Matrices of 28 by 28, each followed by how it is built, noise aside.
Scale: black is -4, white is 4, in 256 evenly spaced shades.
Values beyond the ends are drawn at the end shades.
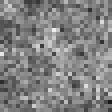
smooth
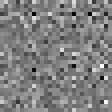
low rank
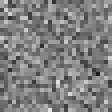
noise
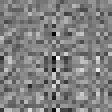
low rank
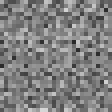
repeating columns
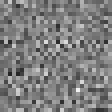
low rank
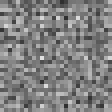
blocks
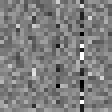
uneven columns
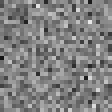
noise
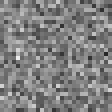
noise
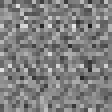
repeating columns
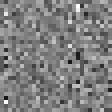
uneven columns
